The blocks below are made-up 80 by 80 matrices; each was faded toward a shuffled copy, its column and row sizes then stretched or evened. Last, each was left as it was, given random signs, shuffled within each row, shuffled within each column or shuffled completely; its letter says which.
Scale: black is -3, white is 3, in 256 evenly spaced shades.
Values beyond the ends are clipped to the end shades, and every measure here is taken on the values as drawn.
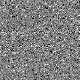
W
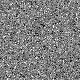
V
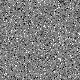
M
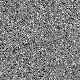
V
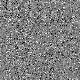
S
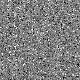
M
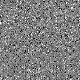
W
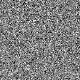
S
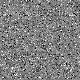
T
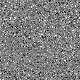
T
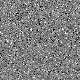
T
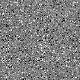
W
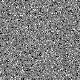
T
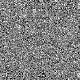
W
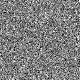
M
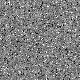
V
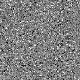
W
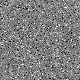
V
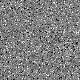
T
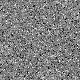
V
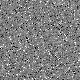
V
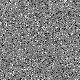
T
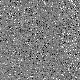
M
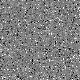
S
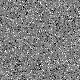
V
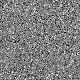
V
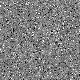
V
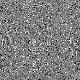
W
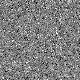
M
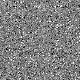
S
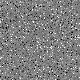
M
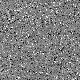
V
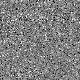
T
